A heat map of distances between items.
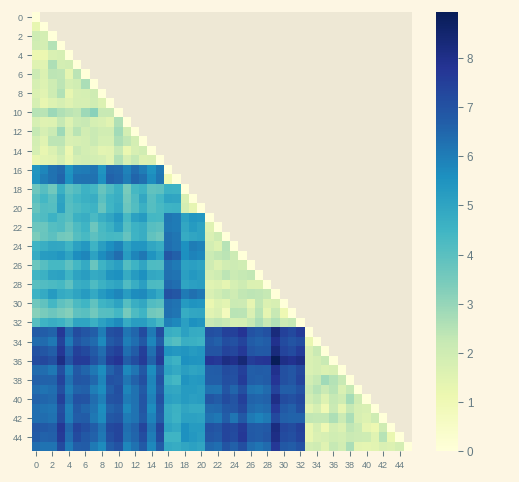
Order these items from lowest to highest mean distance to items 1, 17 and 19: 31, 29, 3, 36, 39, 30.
3, 31, 30, 39, 36, 29
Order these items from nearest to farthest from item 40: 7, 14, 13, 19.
19, 14, 7, 13
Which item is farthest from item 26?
36
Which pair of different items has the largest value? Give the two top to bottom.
29, 36
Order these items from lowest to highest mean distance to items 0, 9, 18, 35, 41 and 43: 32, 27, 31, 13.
13, 31, 27, 32
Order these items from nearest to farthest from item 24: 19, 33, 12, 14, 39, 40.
14, 12, 19, 39, 40, 33
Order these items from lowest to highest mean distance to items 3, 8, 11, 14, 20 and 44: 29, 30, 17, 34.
30, 34, 17, 29
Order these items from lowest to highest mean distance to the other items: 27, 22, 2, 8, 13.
8, 2, 22, 13, 27
